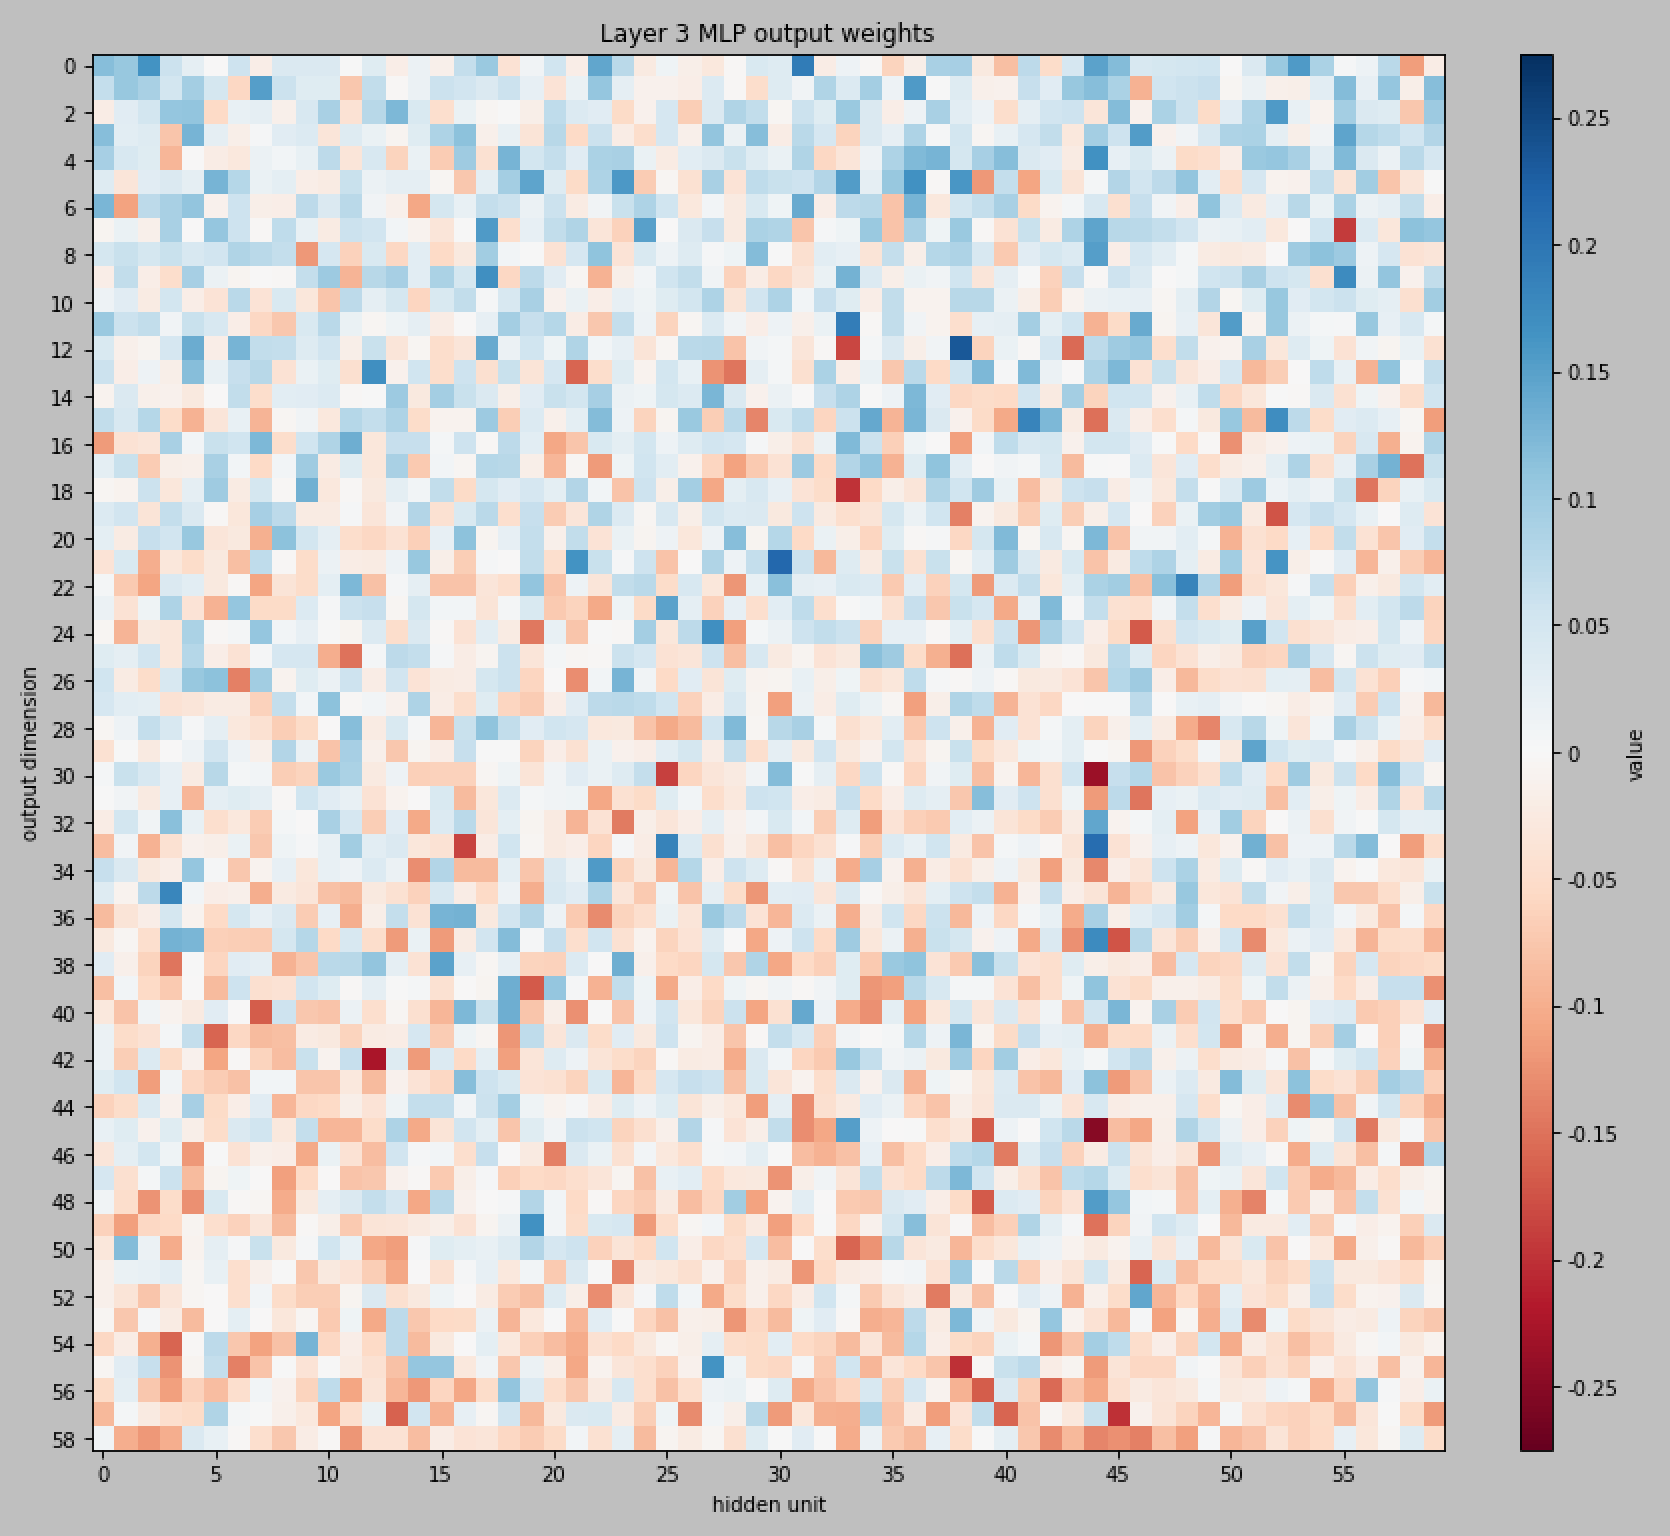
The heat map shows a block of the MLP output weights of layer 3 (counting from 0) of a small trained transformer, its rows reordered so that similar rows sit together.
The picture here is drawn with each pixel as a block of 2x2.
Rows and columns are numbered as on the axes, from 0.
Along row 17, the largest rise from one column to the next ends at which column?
59
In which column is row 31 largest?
39
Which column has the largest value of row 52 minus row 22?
46
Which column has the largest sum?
17
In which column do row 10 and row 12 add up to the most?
38
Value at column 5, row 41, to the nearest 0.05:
-0.15
